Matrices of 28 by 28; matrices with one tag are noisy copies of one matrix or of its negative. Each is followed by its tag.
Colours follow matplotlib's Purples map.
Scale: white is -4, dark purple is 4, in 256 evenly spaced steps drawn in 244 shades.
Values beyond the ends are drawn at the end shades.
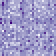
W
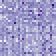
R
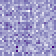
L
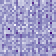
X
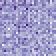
X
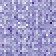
X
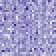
X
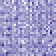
X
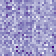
L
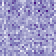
W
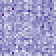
L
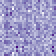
L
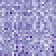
L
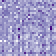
R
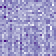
R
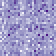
W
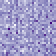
X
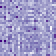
R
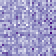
X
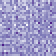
X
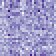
W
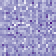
X
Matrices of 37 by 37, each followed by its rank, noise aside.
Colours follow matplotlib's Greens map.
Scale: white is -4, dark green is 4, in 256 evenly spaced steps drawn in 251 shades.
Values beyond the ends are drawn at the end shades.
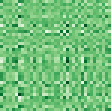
three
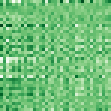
three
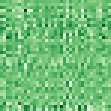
four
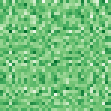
four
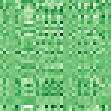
three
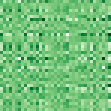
three
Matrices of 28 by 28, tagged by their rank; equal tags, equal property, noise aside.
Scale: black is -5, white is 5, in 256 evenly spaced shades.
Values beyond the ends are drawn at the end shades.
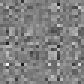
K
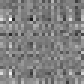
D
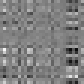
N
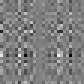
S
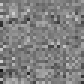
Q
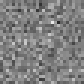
Q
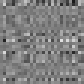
S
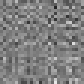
D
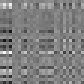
N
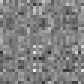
K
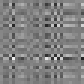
N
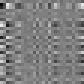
N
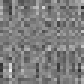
D
